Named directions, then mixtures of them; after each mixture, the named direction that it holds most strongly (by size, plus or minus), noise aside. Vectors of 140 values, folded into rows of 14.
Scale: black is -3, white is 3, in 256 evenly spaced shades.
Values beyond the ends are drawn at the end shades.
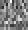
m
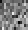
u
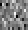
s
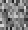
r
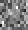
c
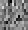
m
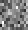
c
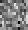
c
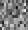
c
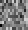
r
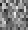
r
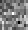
u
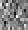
s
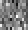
s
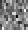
u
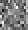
c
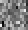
c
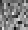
u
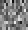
m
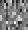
m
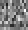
m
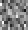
c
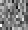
c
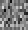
m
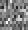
m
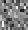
r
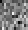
u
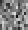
u
